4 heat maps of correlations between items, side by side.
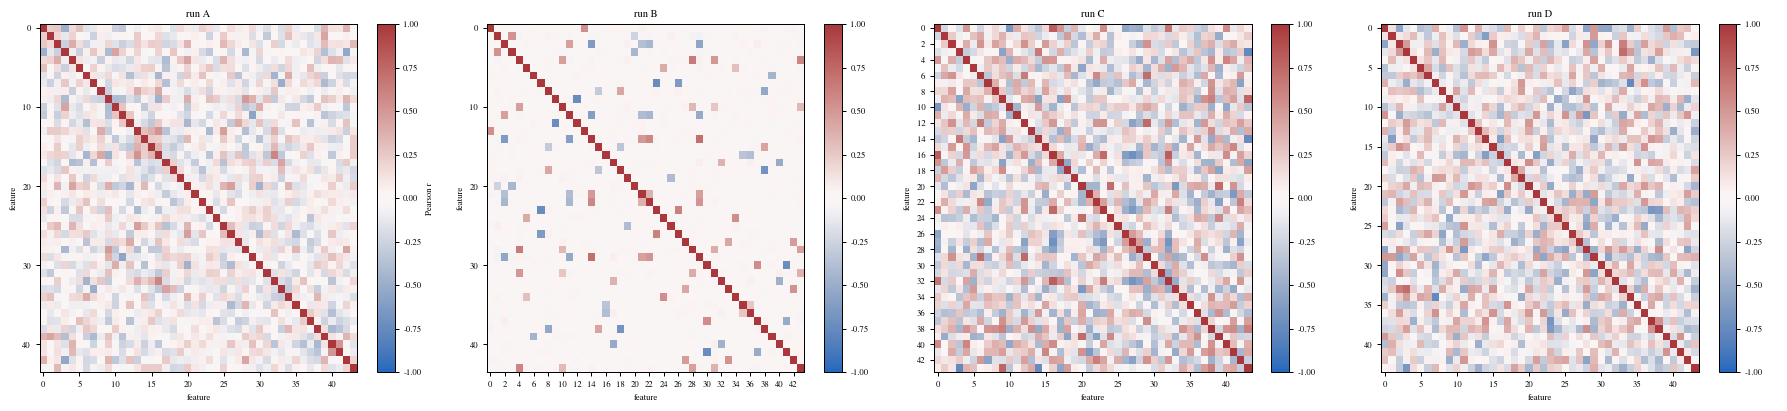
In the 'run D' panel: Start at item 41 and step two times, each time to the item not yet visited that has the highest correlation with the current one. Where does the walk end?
0
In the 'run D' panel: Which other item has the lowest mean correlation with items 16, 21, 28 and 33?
11
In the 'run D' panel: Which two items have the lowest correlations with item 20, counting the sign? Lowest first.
23, 43
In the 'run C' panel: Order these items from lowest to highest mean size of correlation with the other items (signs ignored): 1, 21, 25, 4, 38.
25, 1, 21, 4, 38
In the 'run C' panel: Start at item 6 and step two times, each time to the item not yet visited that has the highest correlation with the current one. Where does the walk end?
12
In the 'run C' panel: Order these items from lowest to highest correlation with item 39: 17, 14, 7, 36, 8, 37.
8, 37, 7, 17, 14, 36
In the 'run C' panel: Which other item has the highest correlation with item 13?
38
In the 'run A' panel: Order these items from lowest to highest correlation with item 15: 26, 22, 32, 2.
26, 22, 2, 32
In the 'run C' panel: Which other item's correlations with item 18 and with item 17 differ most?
9
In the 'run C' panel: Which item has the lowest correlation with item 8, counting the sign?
24
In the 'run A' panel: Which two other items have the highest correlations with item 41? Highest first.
40, 4
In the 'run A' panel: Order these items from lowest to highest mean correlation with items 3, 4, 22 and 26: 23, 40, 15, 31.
23, 15, 31, 40
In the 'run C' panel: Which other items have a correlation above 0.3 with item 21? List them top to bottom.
22, 30, 33, 42
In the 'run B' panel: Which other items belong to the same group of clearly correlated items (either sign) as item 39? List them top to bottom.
6
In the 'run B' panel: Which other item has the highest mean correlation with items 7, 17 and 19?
32
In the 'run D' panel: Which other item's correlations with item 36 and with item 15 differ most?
7
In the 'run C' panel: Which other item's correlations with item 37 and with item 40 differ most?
0
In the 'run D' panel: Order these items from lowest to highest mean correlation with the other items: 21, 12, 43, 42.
43, 42, 21, 12
